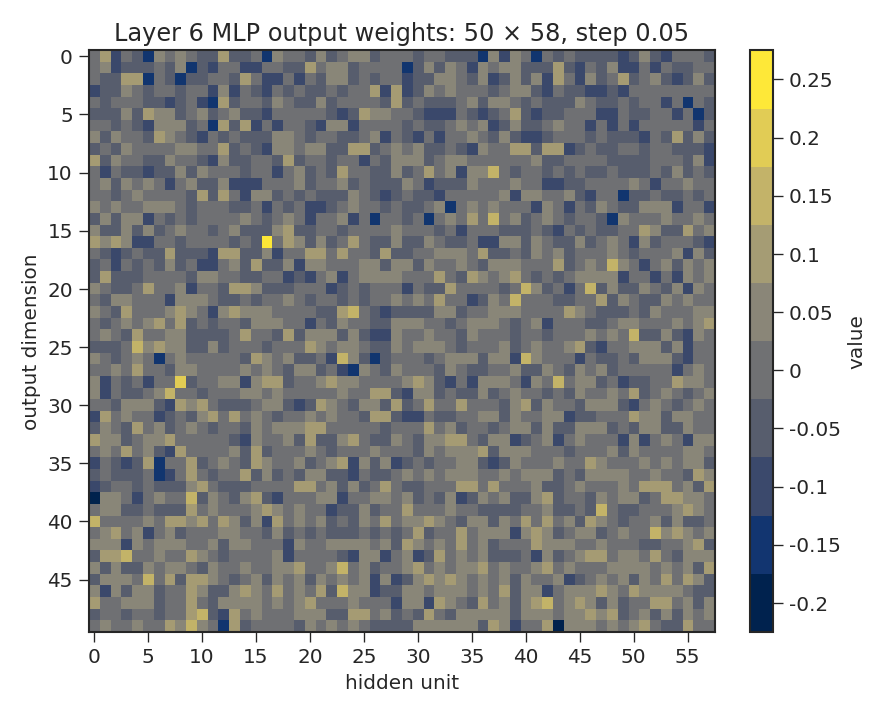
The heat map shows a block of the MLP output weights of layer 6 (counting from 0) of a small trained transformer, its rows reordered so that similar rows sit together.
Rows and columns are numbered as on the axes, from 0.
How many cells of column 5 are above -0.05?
36
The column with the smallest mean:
11
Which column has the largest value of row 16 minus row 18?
16
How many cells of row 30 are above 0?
23
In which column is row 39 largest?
47
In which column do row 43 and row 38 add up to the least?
0
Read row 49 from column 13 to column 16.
0.1 -0.05 0 0
